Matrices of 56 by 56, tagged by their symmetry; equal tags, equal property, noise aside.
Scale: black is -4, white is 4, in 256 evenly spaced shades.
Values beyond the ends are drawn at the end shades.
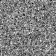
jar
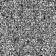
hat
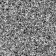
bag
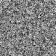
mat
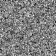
bag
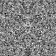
hat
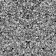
hat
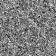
mat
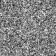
mat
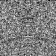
hat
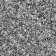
mat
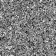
bag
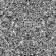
hat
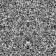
hat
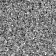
bag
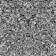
hat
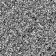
jar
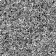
jar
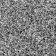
jar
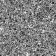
mat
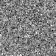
mat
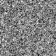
jar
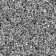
mat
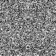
hat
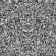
hat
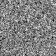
mat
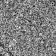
mat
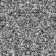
hat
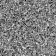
jar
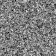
bag
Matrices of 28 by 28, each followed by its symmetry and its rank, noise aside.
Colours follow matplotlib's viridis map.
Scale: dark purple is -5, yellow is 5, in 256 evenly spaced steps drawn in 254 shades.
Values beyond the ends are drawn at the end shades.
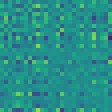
antisymmetric, rank two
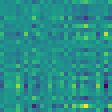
antisymmetric, rank two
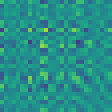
no symmetry, rank two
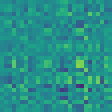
no symmetry, rank three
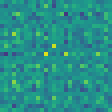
no symmetry, rank four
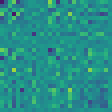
symmetric, rank four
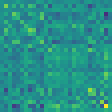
symmetric, rank three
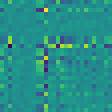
antisymmetric, rank two
